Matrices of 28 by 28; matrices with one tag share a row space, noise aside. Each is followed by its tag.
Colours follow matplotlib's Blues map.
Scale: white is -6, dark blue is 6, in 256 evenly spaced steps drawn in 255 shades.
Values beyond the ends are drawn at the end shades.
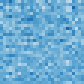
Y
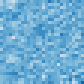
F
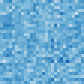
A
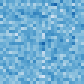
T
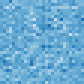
A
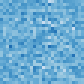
T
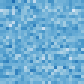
A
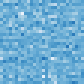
T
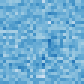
T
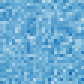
A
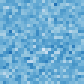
A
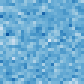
F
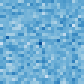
F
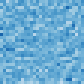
Y
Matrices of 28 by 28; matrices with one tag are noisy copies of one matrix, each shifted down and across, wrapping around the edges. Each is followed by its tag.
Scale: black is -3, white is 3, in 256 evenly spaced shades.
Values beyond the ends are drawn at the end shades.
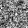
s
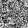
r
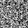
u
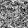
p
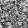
r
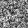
r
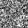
r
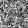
s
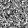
u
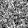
r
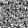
p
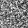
u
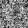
s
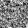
p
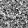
p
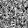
u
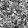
s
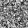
u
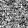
s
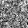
r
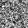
u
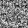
p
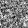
r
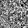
u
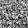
p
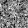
s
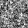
s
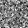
p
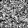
p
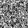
u
